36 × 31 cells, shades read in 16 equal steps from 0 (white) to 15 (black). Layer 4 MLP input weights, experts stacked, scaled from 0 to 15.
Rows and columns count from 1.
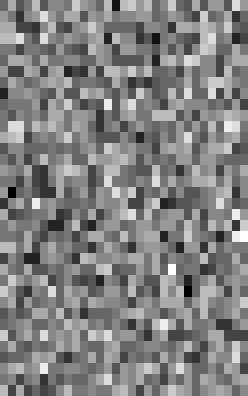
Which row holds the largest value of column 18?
13
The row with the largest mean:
18
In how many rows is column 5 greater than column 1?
15
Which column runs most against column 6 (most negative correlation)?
31
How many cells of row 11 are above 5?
23
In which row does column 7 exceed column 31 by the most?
21
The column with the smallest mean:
27
